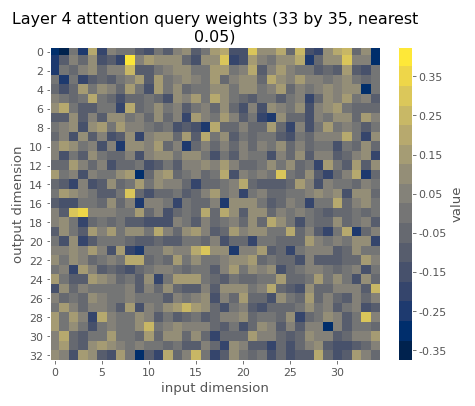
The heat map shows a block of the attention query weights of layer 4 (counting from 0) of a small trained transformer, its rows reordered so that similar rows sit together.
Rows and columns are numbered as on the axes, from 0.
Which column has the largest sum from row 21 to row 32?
15
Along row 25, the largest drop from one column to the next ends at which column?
24
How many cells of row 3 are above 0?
18
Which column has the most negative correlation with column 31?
0
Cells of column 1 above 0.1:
6
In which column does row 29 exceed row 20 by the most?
10
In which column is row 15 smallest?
20
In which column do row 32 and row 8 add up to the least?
25
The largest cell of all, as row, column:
1, 8
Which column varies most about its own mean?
9
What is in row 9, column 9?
-0.2
